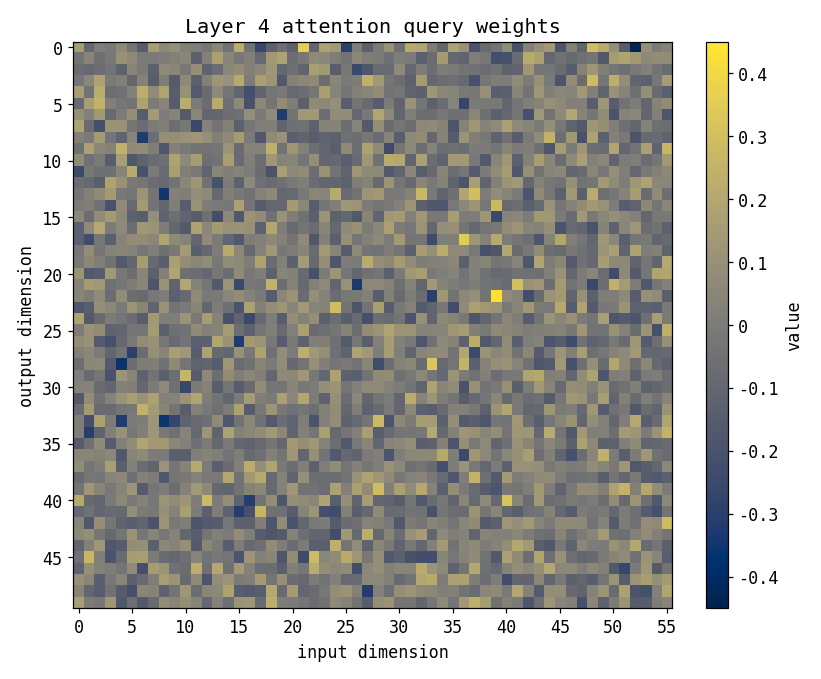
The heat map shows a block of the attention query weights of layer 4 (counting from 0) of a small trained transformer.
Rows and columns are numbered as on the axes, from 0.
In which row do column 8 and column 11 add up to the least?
33
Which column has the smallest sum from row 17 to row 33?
3
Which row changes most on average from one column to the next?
0
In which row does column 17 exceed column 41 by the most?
41
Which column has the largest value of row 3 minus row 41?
15
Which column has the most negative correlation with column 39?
43
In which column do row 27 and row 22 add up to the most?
39
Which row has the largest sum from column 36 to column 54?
34
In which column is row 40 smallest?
16
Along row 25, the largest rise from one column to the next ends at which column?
55
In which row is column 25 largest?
45
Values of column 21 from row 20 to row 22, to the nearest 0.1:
-0.1 -0.1 -0.1
